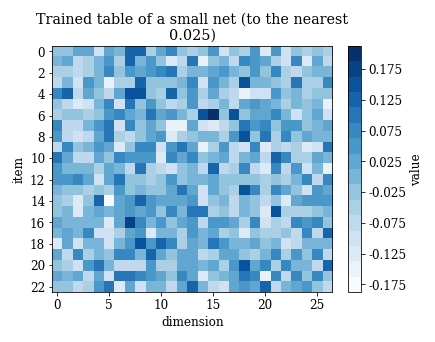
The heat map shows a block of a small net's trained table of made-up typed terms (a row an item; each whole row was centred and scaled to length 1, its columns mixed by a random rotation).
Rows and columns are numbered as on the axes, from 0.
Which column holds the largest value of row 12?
6
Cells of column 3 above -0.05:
13
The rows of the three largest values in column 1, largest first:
4, 9, 12
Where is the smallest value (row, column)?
14, 5
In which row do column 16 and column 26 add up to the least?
11
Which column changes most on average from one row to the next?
18
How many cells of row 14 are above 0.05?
2
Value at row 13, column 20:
-0.05
